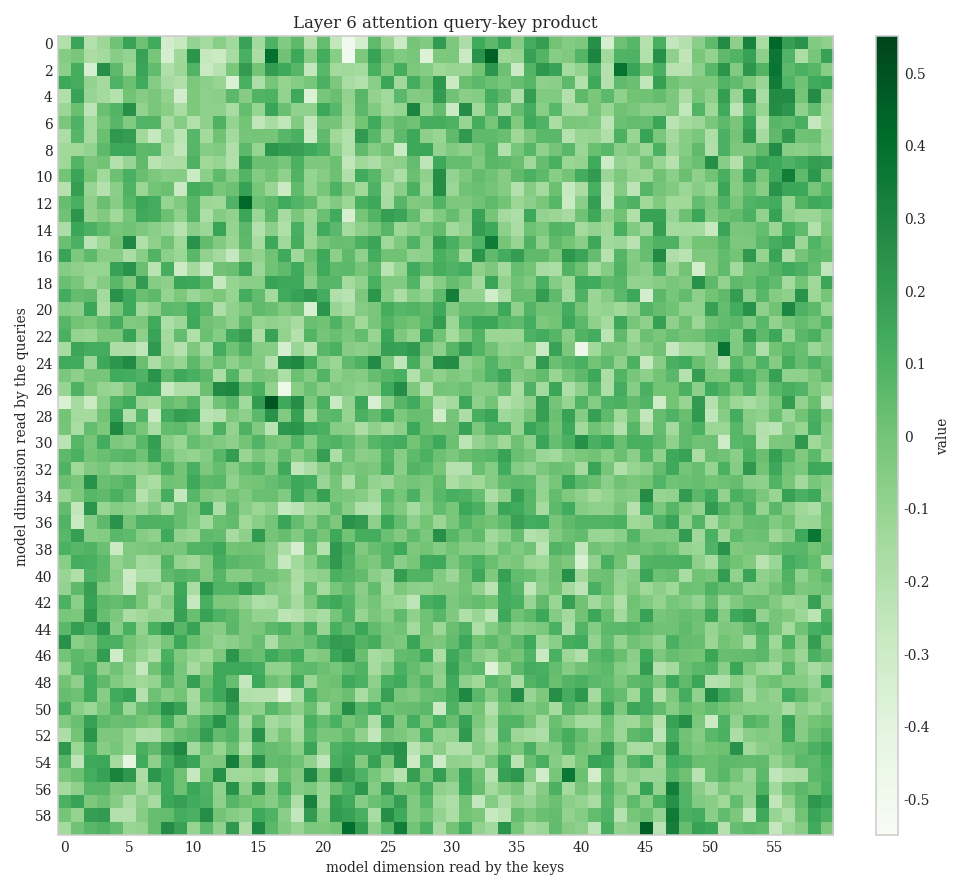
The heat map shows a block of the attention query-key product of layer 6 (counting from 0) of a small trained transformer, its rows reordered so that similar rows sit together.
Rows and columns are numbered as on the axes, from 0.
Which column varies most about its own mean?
22
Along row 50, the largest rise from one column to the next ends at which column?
30
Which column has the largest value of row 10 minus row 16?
56
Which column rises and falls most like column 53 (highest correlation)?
55
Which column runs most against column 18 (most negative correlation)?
11
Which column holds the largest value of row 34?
45
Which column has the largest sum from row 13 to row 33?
20
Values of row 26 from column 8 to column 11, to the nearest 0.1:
-0.3 -0.2 -0.2 0
